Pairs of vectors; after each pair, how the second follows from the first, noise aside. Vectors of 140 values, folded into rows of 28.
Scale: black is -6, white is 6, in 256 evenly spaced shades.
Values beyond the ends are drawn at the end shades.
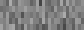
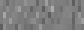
wrapped around, negated, partly zeroed.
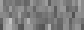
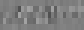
wrapped around, negated, partly zeroed.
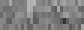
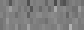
negated, partly zeroed.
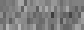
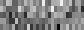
wrapped around, negated, scaled up.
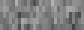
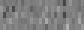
reversed, partly zeroed.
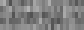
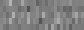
negated, partly zeroed.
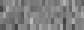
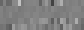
wrapped around, partly zeroed.
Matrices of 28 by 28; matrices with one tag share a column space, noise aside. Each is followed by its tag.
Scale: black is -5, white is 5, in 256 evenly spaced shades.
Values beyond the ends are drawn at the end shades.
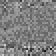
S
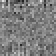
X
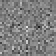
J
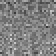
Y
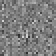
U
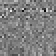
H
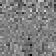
X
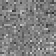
Y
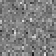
U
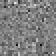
X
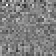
X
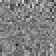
X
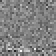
S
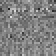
H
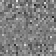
X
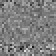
S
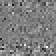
S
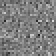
U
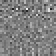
H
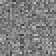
Y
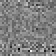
S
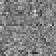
Y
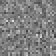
U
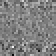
S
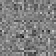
U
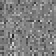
U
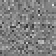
J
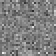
Y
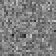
U
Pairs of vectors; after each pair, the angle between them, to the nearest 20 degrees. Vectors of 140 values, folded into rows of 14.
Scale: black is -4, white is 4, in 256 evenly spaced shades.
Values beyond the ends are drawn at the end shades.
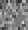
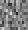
140 degrees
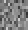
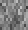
100 degrees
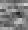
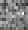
120 degrees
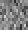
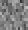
100 degrees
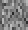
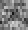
40 degrees
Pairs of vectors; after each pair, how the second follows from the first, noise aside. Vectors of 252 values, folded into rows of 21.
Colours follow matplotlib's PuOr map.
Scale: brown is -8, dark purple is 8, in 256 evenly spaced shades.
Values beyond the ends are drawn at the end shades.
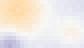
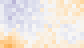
negated.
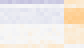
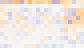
sign-scrambled.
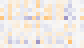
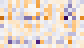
scaled up.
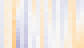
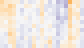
reversed.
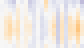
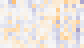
sign-scrambled.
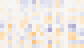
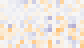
sign-scrambled.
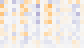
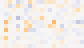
wrapped around, partly zeroed.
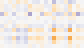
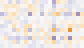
sign-scrambled.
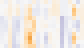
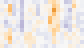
reversed.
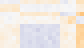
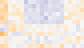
reversed.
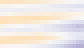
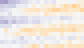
reversed.
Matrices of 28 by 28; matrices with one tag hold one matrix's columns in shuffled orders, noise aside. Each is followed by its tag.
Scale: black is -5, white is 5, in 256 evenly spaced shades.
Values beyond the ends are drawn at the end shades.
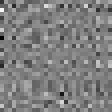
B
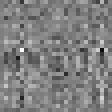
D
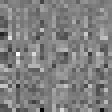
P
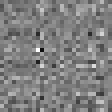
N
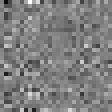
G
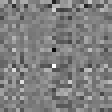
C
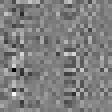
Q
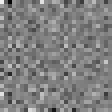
G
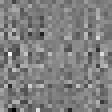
P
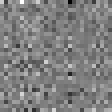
G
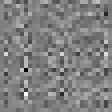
Q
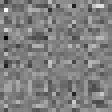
B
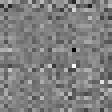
C
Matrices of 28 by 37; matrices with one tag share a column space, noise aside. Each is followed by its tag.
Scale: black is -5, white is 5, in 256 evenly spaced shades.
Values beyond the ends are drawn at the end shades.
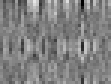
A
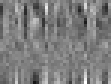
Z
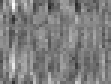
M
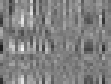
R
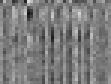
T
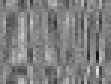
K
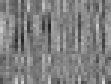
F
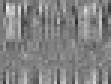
Z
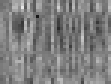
F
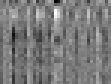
T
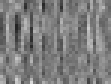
F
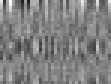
A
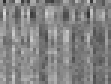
T
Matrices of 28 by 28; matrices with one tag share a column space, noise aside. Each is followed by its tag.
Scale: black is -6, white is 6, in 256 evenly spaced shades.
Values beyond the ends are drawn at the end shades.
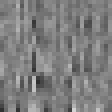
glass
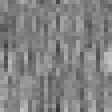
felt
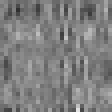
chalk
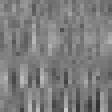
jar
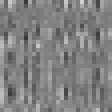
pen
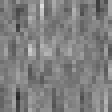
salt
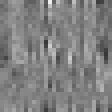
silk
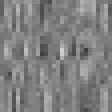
salt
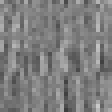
felt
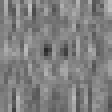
salt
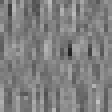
salt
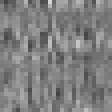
pen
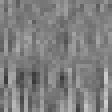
jar
